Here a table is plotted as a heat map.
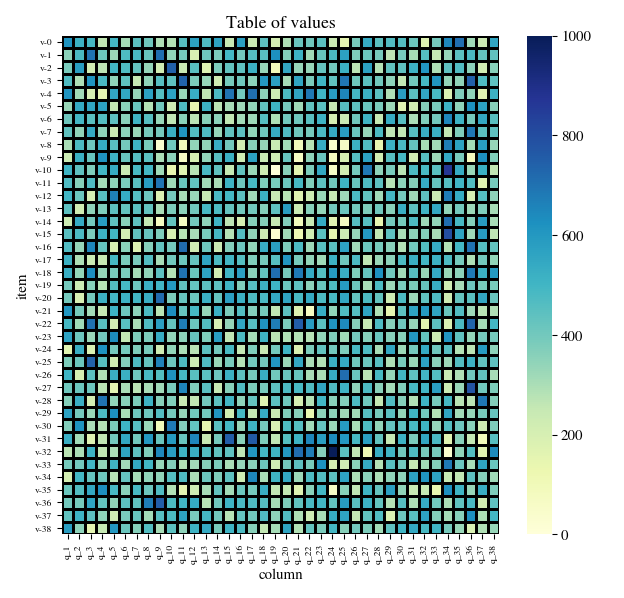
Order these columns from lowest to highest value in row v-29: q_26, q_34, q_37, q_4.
q_26, q_37, q_4, q_34
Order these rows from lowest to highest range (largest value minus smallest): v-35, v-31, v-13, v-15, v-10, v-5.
v-13, v-5, v-35, v-31, v-15, v-10
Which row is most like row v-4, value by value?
v-31
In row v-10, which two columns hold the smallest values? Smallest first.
q_19, q_24
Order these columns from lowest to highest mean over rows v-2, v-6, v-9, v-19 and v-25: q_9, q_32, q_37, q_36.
q_36, q_9, q_37, q_32
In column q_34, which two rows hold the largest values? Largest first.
v-10, v-15
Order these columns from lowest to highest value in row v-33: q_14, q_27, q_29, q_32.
q_32, q_14, q_29, q_27
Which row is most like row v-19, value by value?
v-26
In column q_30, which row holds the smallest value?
v-5
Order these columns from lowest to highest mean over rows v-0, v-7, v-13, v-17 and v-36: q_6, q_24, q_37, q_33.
q_37, q_6, q_24, q_33
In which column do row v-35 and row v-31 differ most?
q_24
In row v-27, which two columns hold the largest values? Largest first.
q_36, q_11
